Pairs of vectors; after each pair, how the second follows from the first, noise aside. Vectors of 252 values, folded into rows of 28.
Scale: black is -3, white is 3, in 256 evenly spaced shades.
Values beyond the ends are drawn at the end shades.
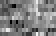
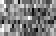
wrapped around.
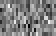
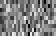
copied.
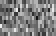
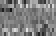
partly zeroed.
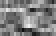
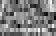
wrapped around.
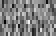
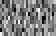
wrapped around.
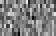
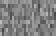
wrapped around, negated, shrunk.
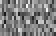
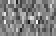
negated, partly zeroed.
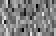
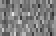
wrapped around, negated, shrunk.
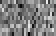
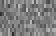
wrapped around, shrunk.
